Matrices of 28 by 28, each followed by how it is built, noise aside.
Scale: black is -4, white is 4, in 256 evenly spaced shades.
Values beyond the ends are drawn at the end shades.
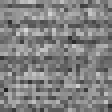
blocks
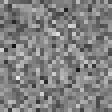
noise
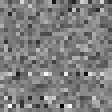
uneven rows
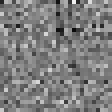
uneven rows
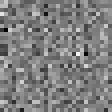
low rank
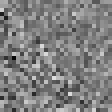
lower triangular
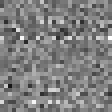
uneven rows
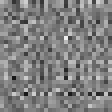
low rank
